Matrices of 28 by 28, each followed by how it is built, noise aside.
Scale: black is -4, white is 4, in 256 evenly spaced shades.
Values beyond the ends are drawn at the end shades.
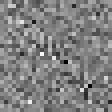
banded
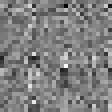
low rank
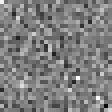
diagonal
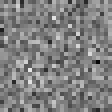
noise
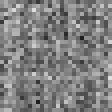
blocks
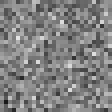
noise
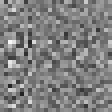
low rank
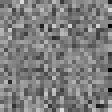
low rank
